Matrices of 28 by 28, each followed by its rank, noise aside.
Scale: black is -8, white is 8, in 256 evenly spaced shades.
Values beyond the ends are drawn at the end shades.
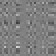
two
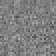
six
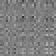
three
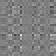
two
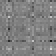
two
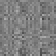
three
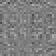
four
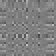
two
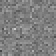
six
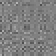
three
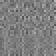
four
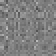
four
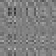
two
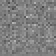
six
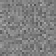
six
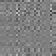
two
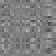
two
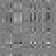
two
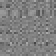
four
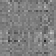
four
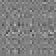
three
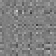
four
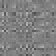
three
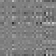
two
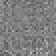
six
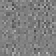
four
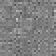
six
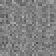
six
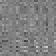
three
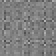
three
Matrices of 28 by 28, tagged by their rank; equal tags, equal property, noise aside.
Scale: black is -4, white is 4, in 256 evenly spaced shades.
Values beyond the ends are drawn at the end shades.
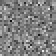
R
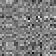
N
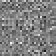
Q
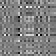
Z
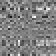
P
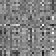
P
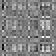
Z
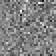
R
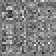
N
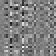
Z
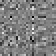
N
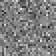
R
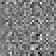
N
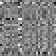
P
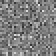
Q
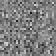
R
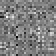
N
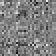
N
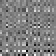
Z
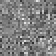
Q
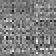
N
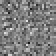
Q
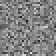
R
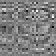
P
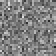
R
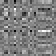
Z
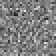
R
